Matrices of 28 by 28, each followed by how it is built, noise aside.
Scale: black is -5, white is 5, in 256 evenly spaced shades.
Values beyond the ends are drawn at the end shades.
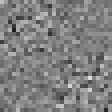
block diagonal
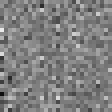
uneven columns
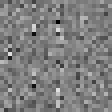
uneven columns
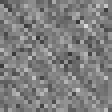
Toeplitz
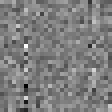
uneven columns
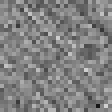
Toeplitz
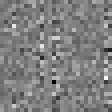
uneven columns
